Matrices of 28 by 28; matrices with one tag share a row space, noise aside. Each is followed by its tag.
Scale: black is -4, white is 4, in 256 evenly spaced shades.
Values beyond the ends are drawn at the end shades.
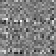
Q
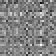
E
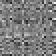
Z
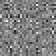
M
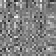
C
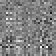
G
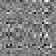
G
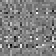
M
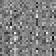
M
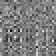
M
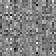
M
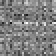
Z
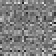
Z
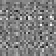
E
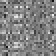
Q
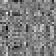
Q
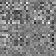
Q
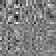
C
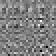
E
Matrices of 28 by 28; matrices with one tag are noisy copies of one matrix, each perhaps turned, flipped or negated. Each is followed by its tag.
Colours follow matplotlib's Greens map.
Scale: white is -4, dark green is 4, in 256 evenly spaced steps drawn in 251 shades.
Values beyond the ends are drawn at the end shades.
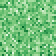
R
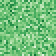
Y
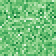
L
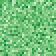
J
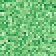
J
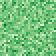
J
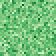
J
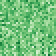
R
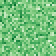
J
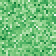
R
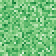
J
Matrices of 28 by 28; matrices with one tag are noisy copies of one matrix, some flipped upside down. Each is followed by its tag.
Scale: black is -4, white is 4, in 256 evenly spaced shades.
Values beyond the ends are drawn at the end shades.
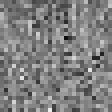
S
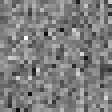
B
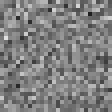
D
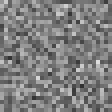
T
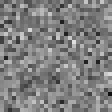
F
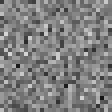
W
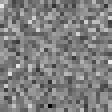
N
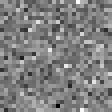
F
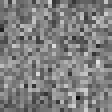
S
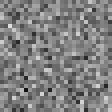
N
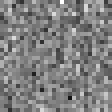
B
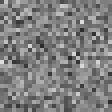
T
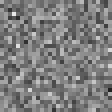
N
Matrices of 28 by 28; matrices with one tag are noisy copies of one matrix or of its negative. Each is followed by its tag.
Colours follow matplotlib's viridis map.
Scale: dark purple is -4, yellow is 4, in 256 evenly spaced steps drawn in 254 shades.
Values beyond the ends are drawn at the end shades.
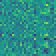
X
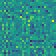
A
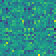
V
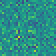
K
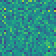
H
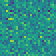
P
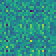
A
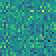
A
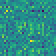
A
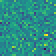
X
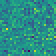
V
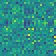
V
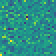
P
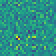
K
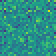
H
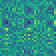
V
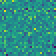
H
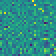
X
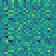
P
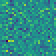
P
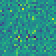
K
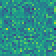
V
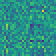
A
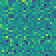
P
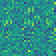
V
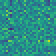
P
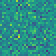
K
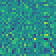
X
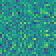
X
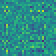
A
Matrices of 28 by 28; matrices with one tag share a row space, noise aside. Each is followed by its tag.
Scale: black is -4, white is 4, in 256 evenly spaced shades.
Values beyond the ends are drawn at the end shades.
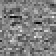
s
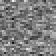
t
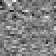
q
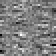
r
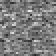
t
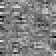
r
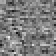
q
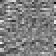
q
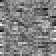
r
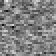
t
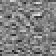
s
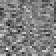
q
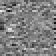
q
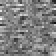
r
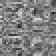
s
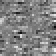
r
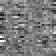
r
